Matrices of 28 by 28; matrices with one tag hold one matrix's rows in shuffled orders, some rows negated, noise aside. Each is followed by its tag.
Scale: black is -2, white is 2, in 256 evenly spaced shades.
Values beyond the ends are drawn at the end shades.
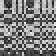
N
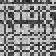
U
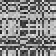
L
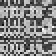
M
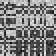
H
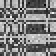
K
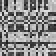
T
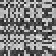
M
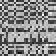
T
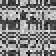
L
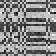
K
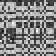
H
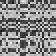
L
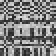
U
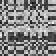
T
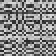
N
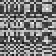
M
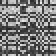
L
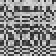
U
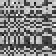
M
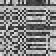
K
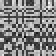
N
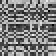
T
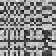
M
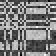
K
